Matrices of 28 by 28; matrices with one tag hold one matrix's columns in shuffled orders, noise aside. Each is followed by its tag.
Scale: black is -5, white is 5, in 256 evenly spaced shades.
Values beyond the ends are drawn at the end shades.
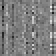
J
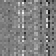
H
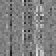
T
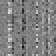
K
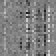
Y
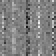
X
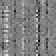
Y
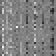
K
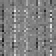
Y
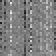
H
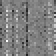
Y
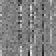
T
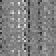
H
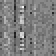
J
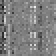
J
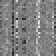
X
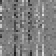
T
